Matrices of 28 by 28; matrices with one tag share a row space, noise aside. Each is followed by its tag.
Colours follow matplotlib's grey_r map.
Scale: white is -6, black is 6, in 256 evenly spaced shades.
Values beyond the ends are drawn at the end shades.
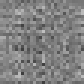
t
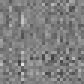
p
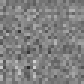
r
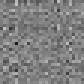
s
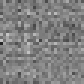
r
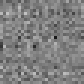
r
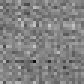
r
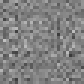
s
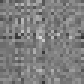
t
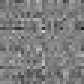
t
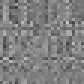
s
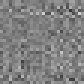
p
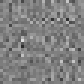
p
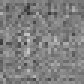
r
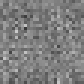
s
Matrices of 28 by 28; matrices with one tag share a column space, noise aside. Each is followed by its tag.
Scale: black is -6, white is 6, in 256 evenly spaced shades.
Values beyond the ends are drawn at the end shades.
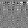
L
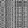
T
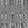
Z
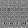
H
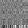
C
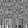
C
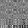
C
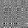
H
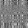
Z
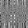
Z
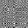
H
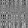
Z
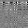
L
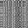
T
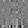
C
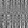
Z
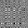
H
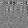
L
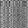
T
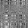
Z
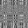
Z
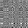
H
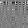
L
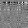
L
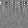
L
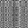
T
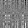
Z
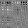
L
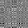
H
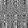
Z
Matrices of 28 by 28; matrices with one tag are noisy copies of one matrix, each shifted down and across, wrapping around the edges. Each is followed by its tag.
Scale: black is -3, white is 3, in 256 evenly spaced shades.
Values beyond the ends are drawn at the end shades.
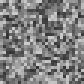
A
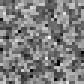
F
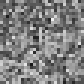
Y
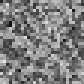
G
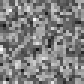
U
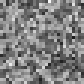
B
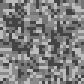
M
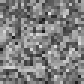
Y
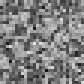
Y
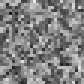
F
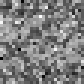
Y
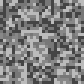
M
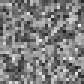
U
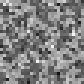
F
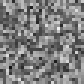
U
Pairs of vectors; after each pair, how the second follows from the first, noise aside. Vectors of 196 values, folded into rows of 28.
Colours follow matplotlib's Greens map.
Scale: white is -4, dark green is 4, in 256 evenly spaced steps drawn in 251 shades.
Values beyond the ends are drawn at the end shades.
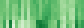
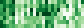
wrapped around, negated, scaled up.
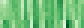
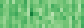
wrapped around, shrunk.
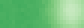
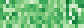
sign-scrambled.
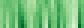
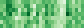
wrapped around.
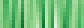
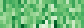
sign-scrambled.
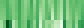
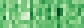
wrapped around.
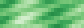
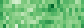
wrapped around, partly zeroed.
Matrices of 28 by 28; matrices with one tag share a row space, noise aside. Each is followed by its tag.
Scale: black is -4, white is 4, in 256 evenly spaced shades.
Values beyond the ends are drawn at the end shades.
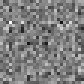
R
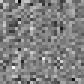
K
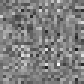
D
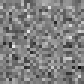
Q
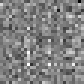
Q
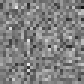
Q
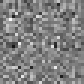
K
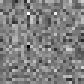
Q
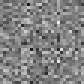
D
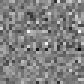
R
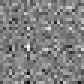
Q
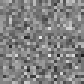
Q
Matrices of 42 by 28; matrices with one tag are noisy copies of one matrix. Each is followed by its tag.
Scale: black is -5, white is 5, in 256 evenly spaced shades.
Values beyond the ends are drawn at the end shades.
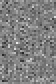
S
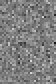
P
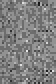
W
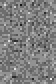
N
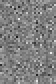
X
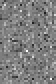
N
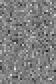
N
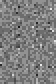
X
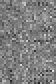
W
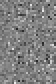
P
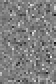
P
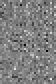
N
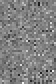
W
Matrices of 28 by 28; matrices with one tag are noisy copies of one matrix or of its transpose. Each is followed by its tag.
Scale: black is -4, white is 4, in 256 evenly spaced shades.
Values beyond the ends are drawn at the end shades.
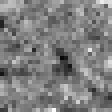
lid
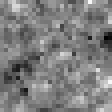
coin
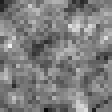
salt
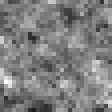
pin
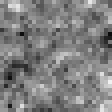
coin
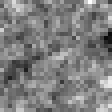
coin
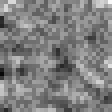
lid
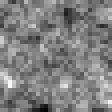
pin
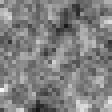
coin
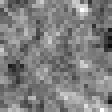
pin
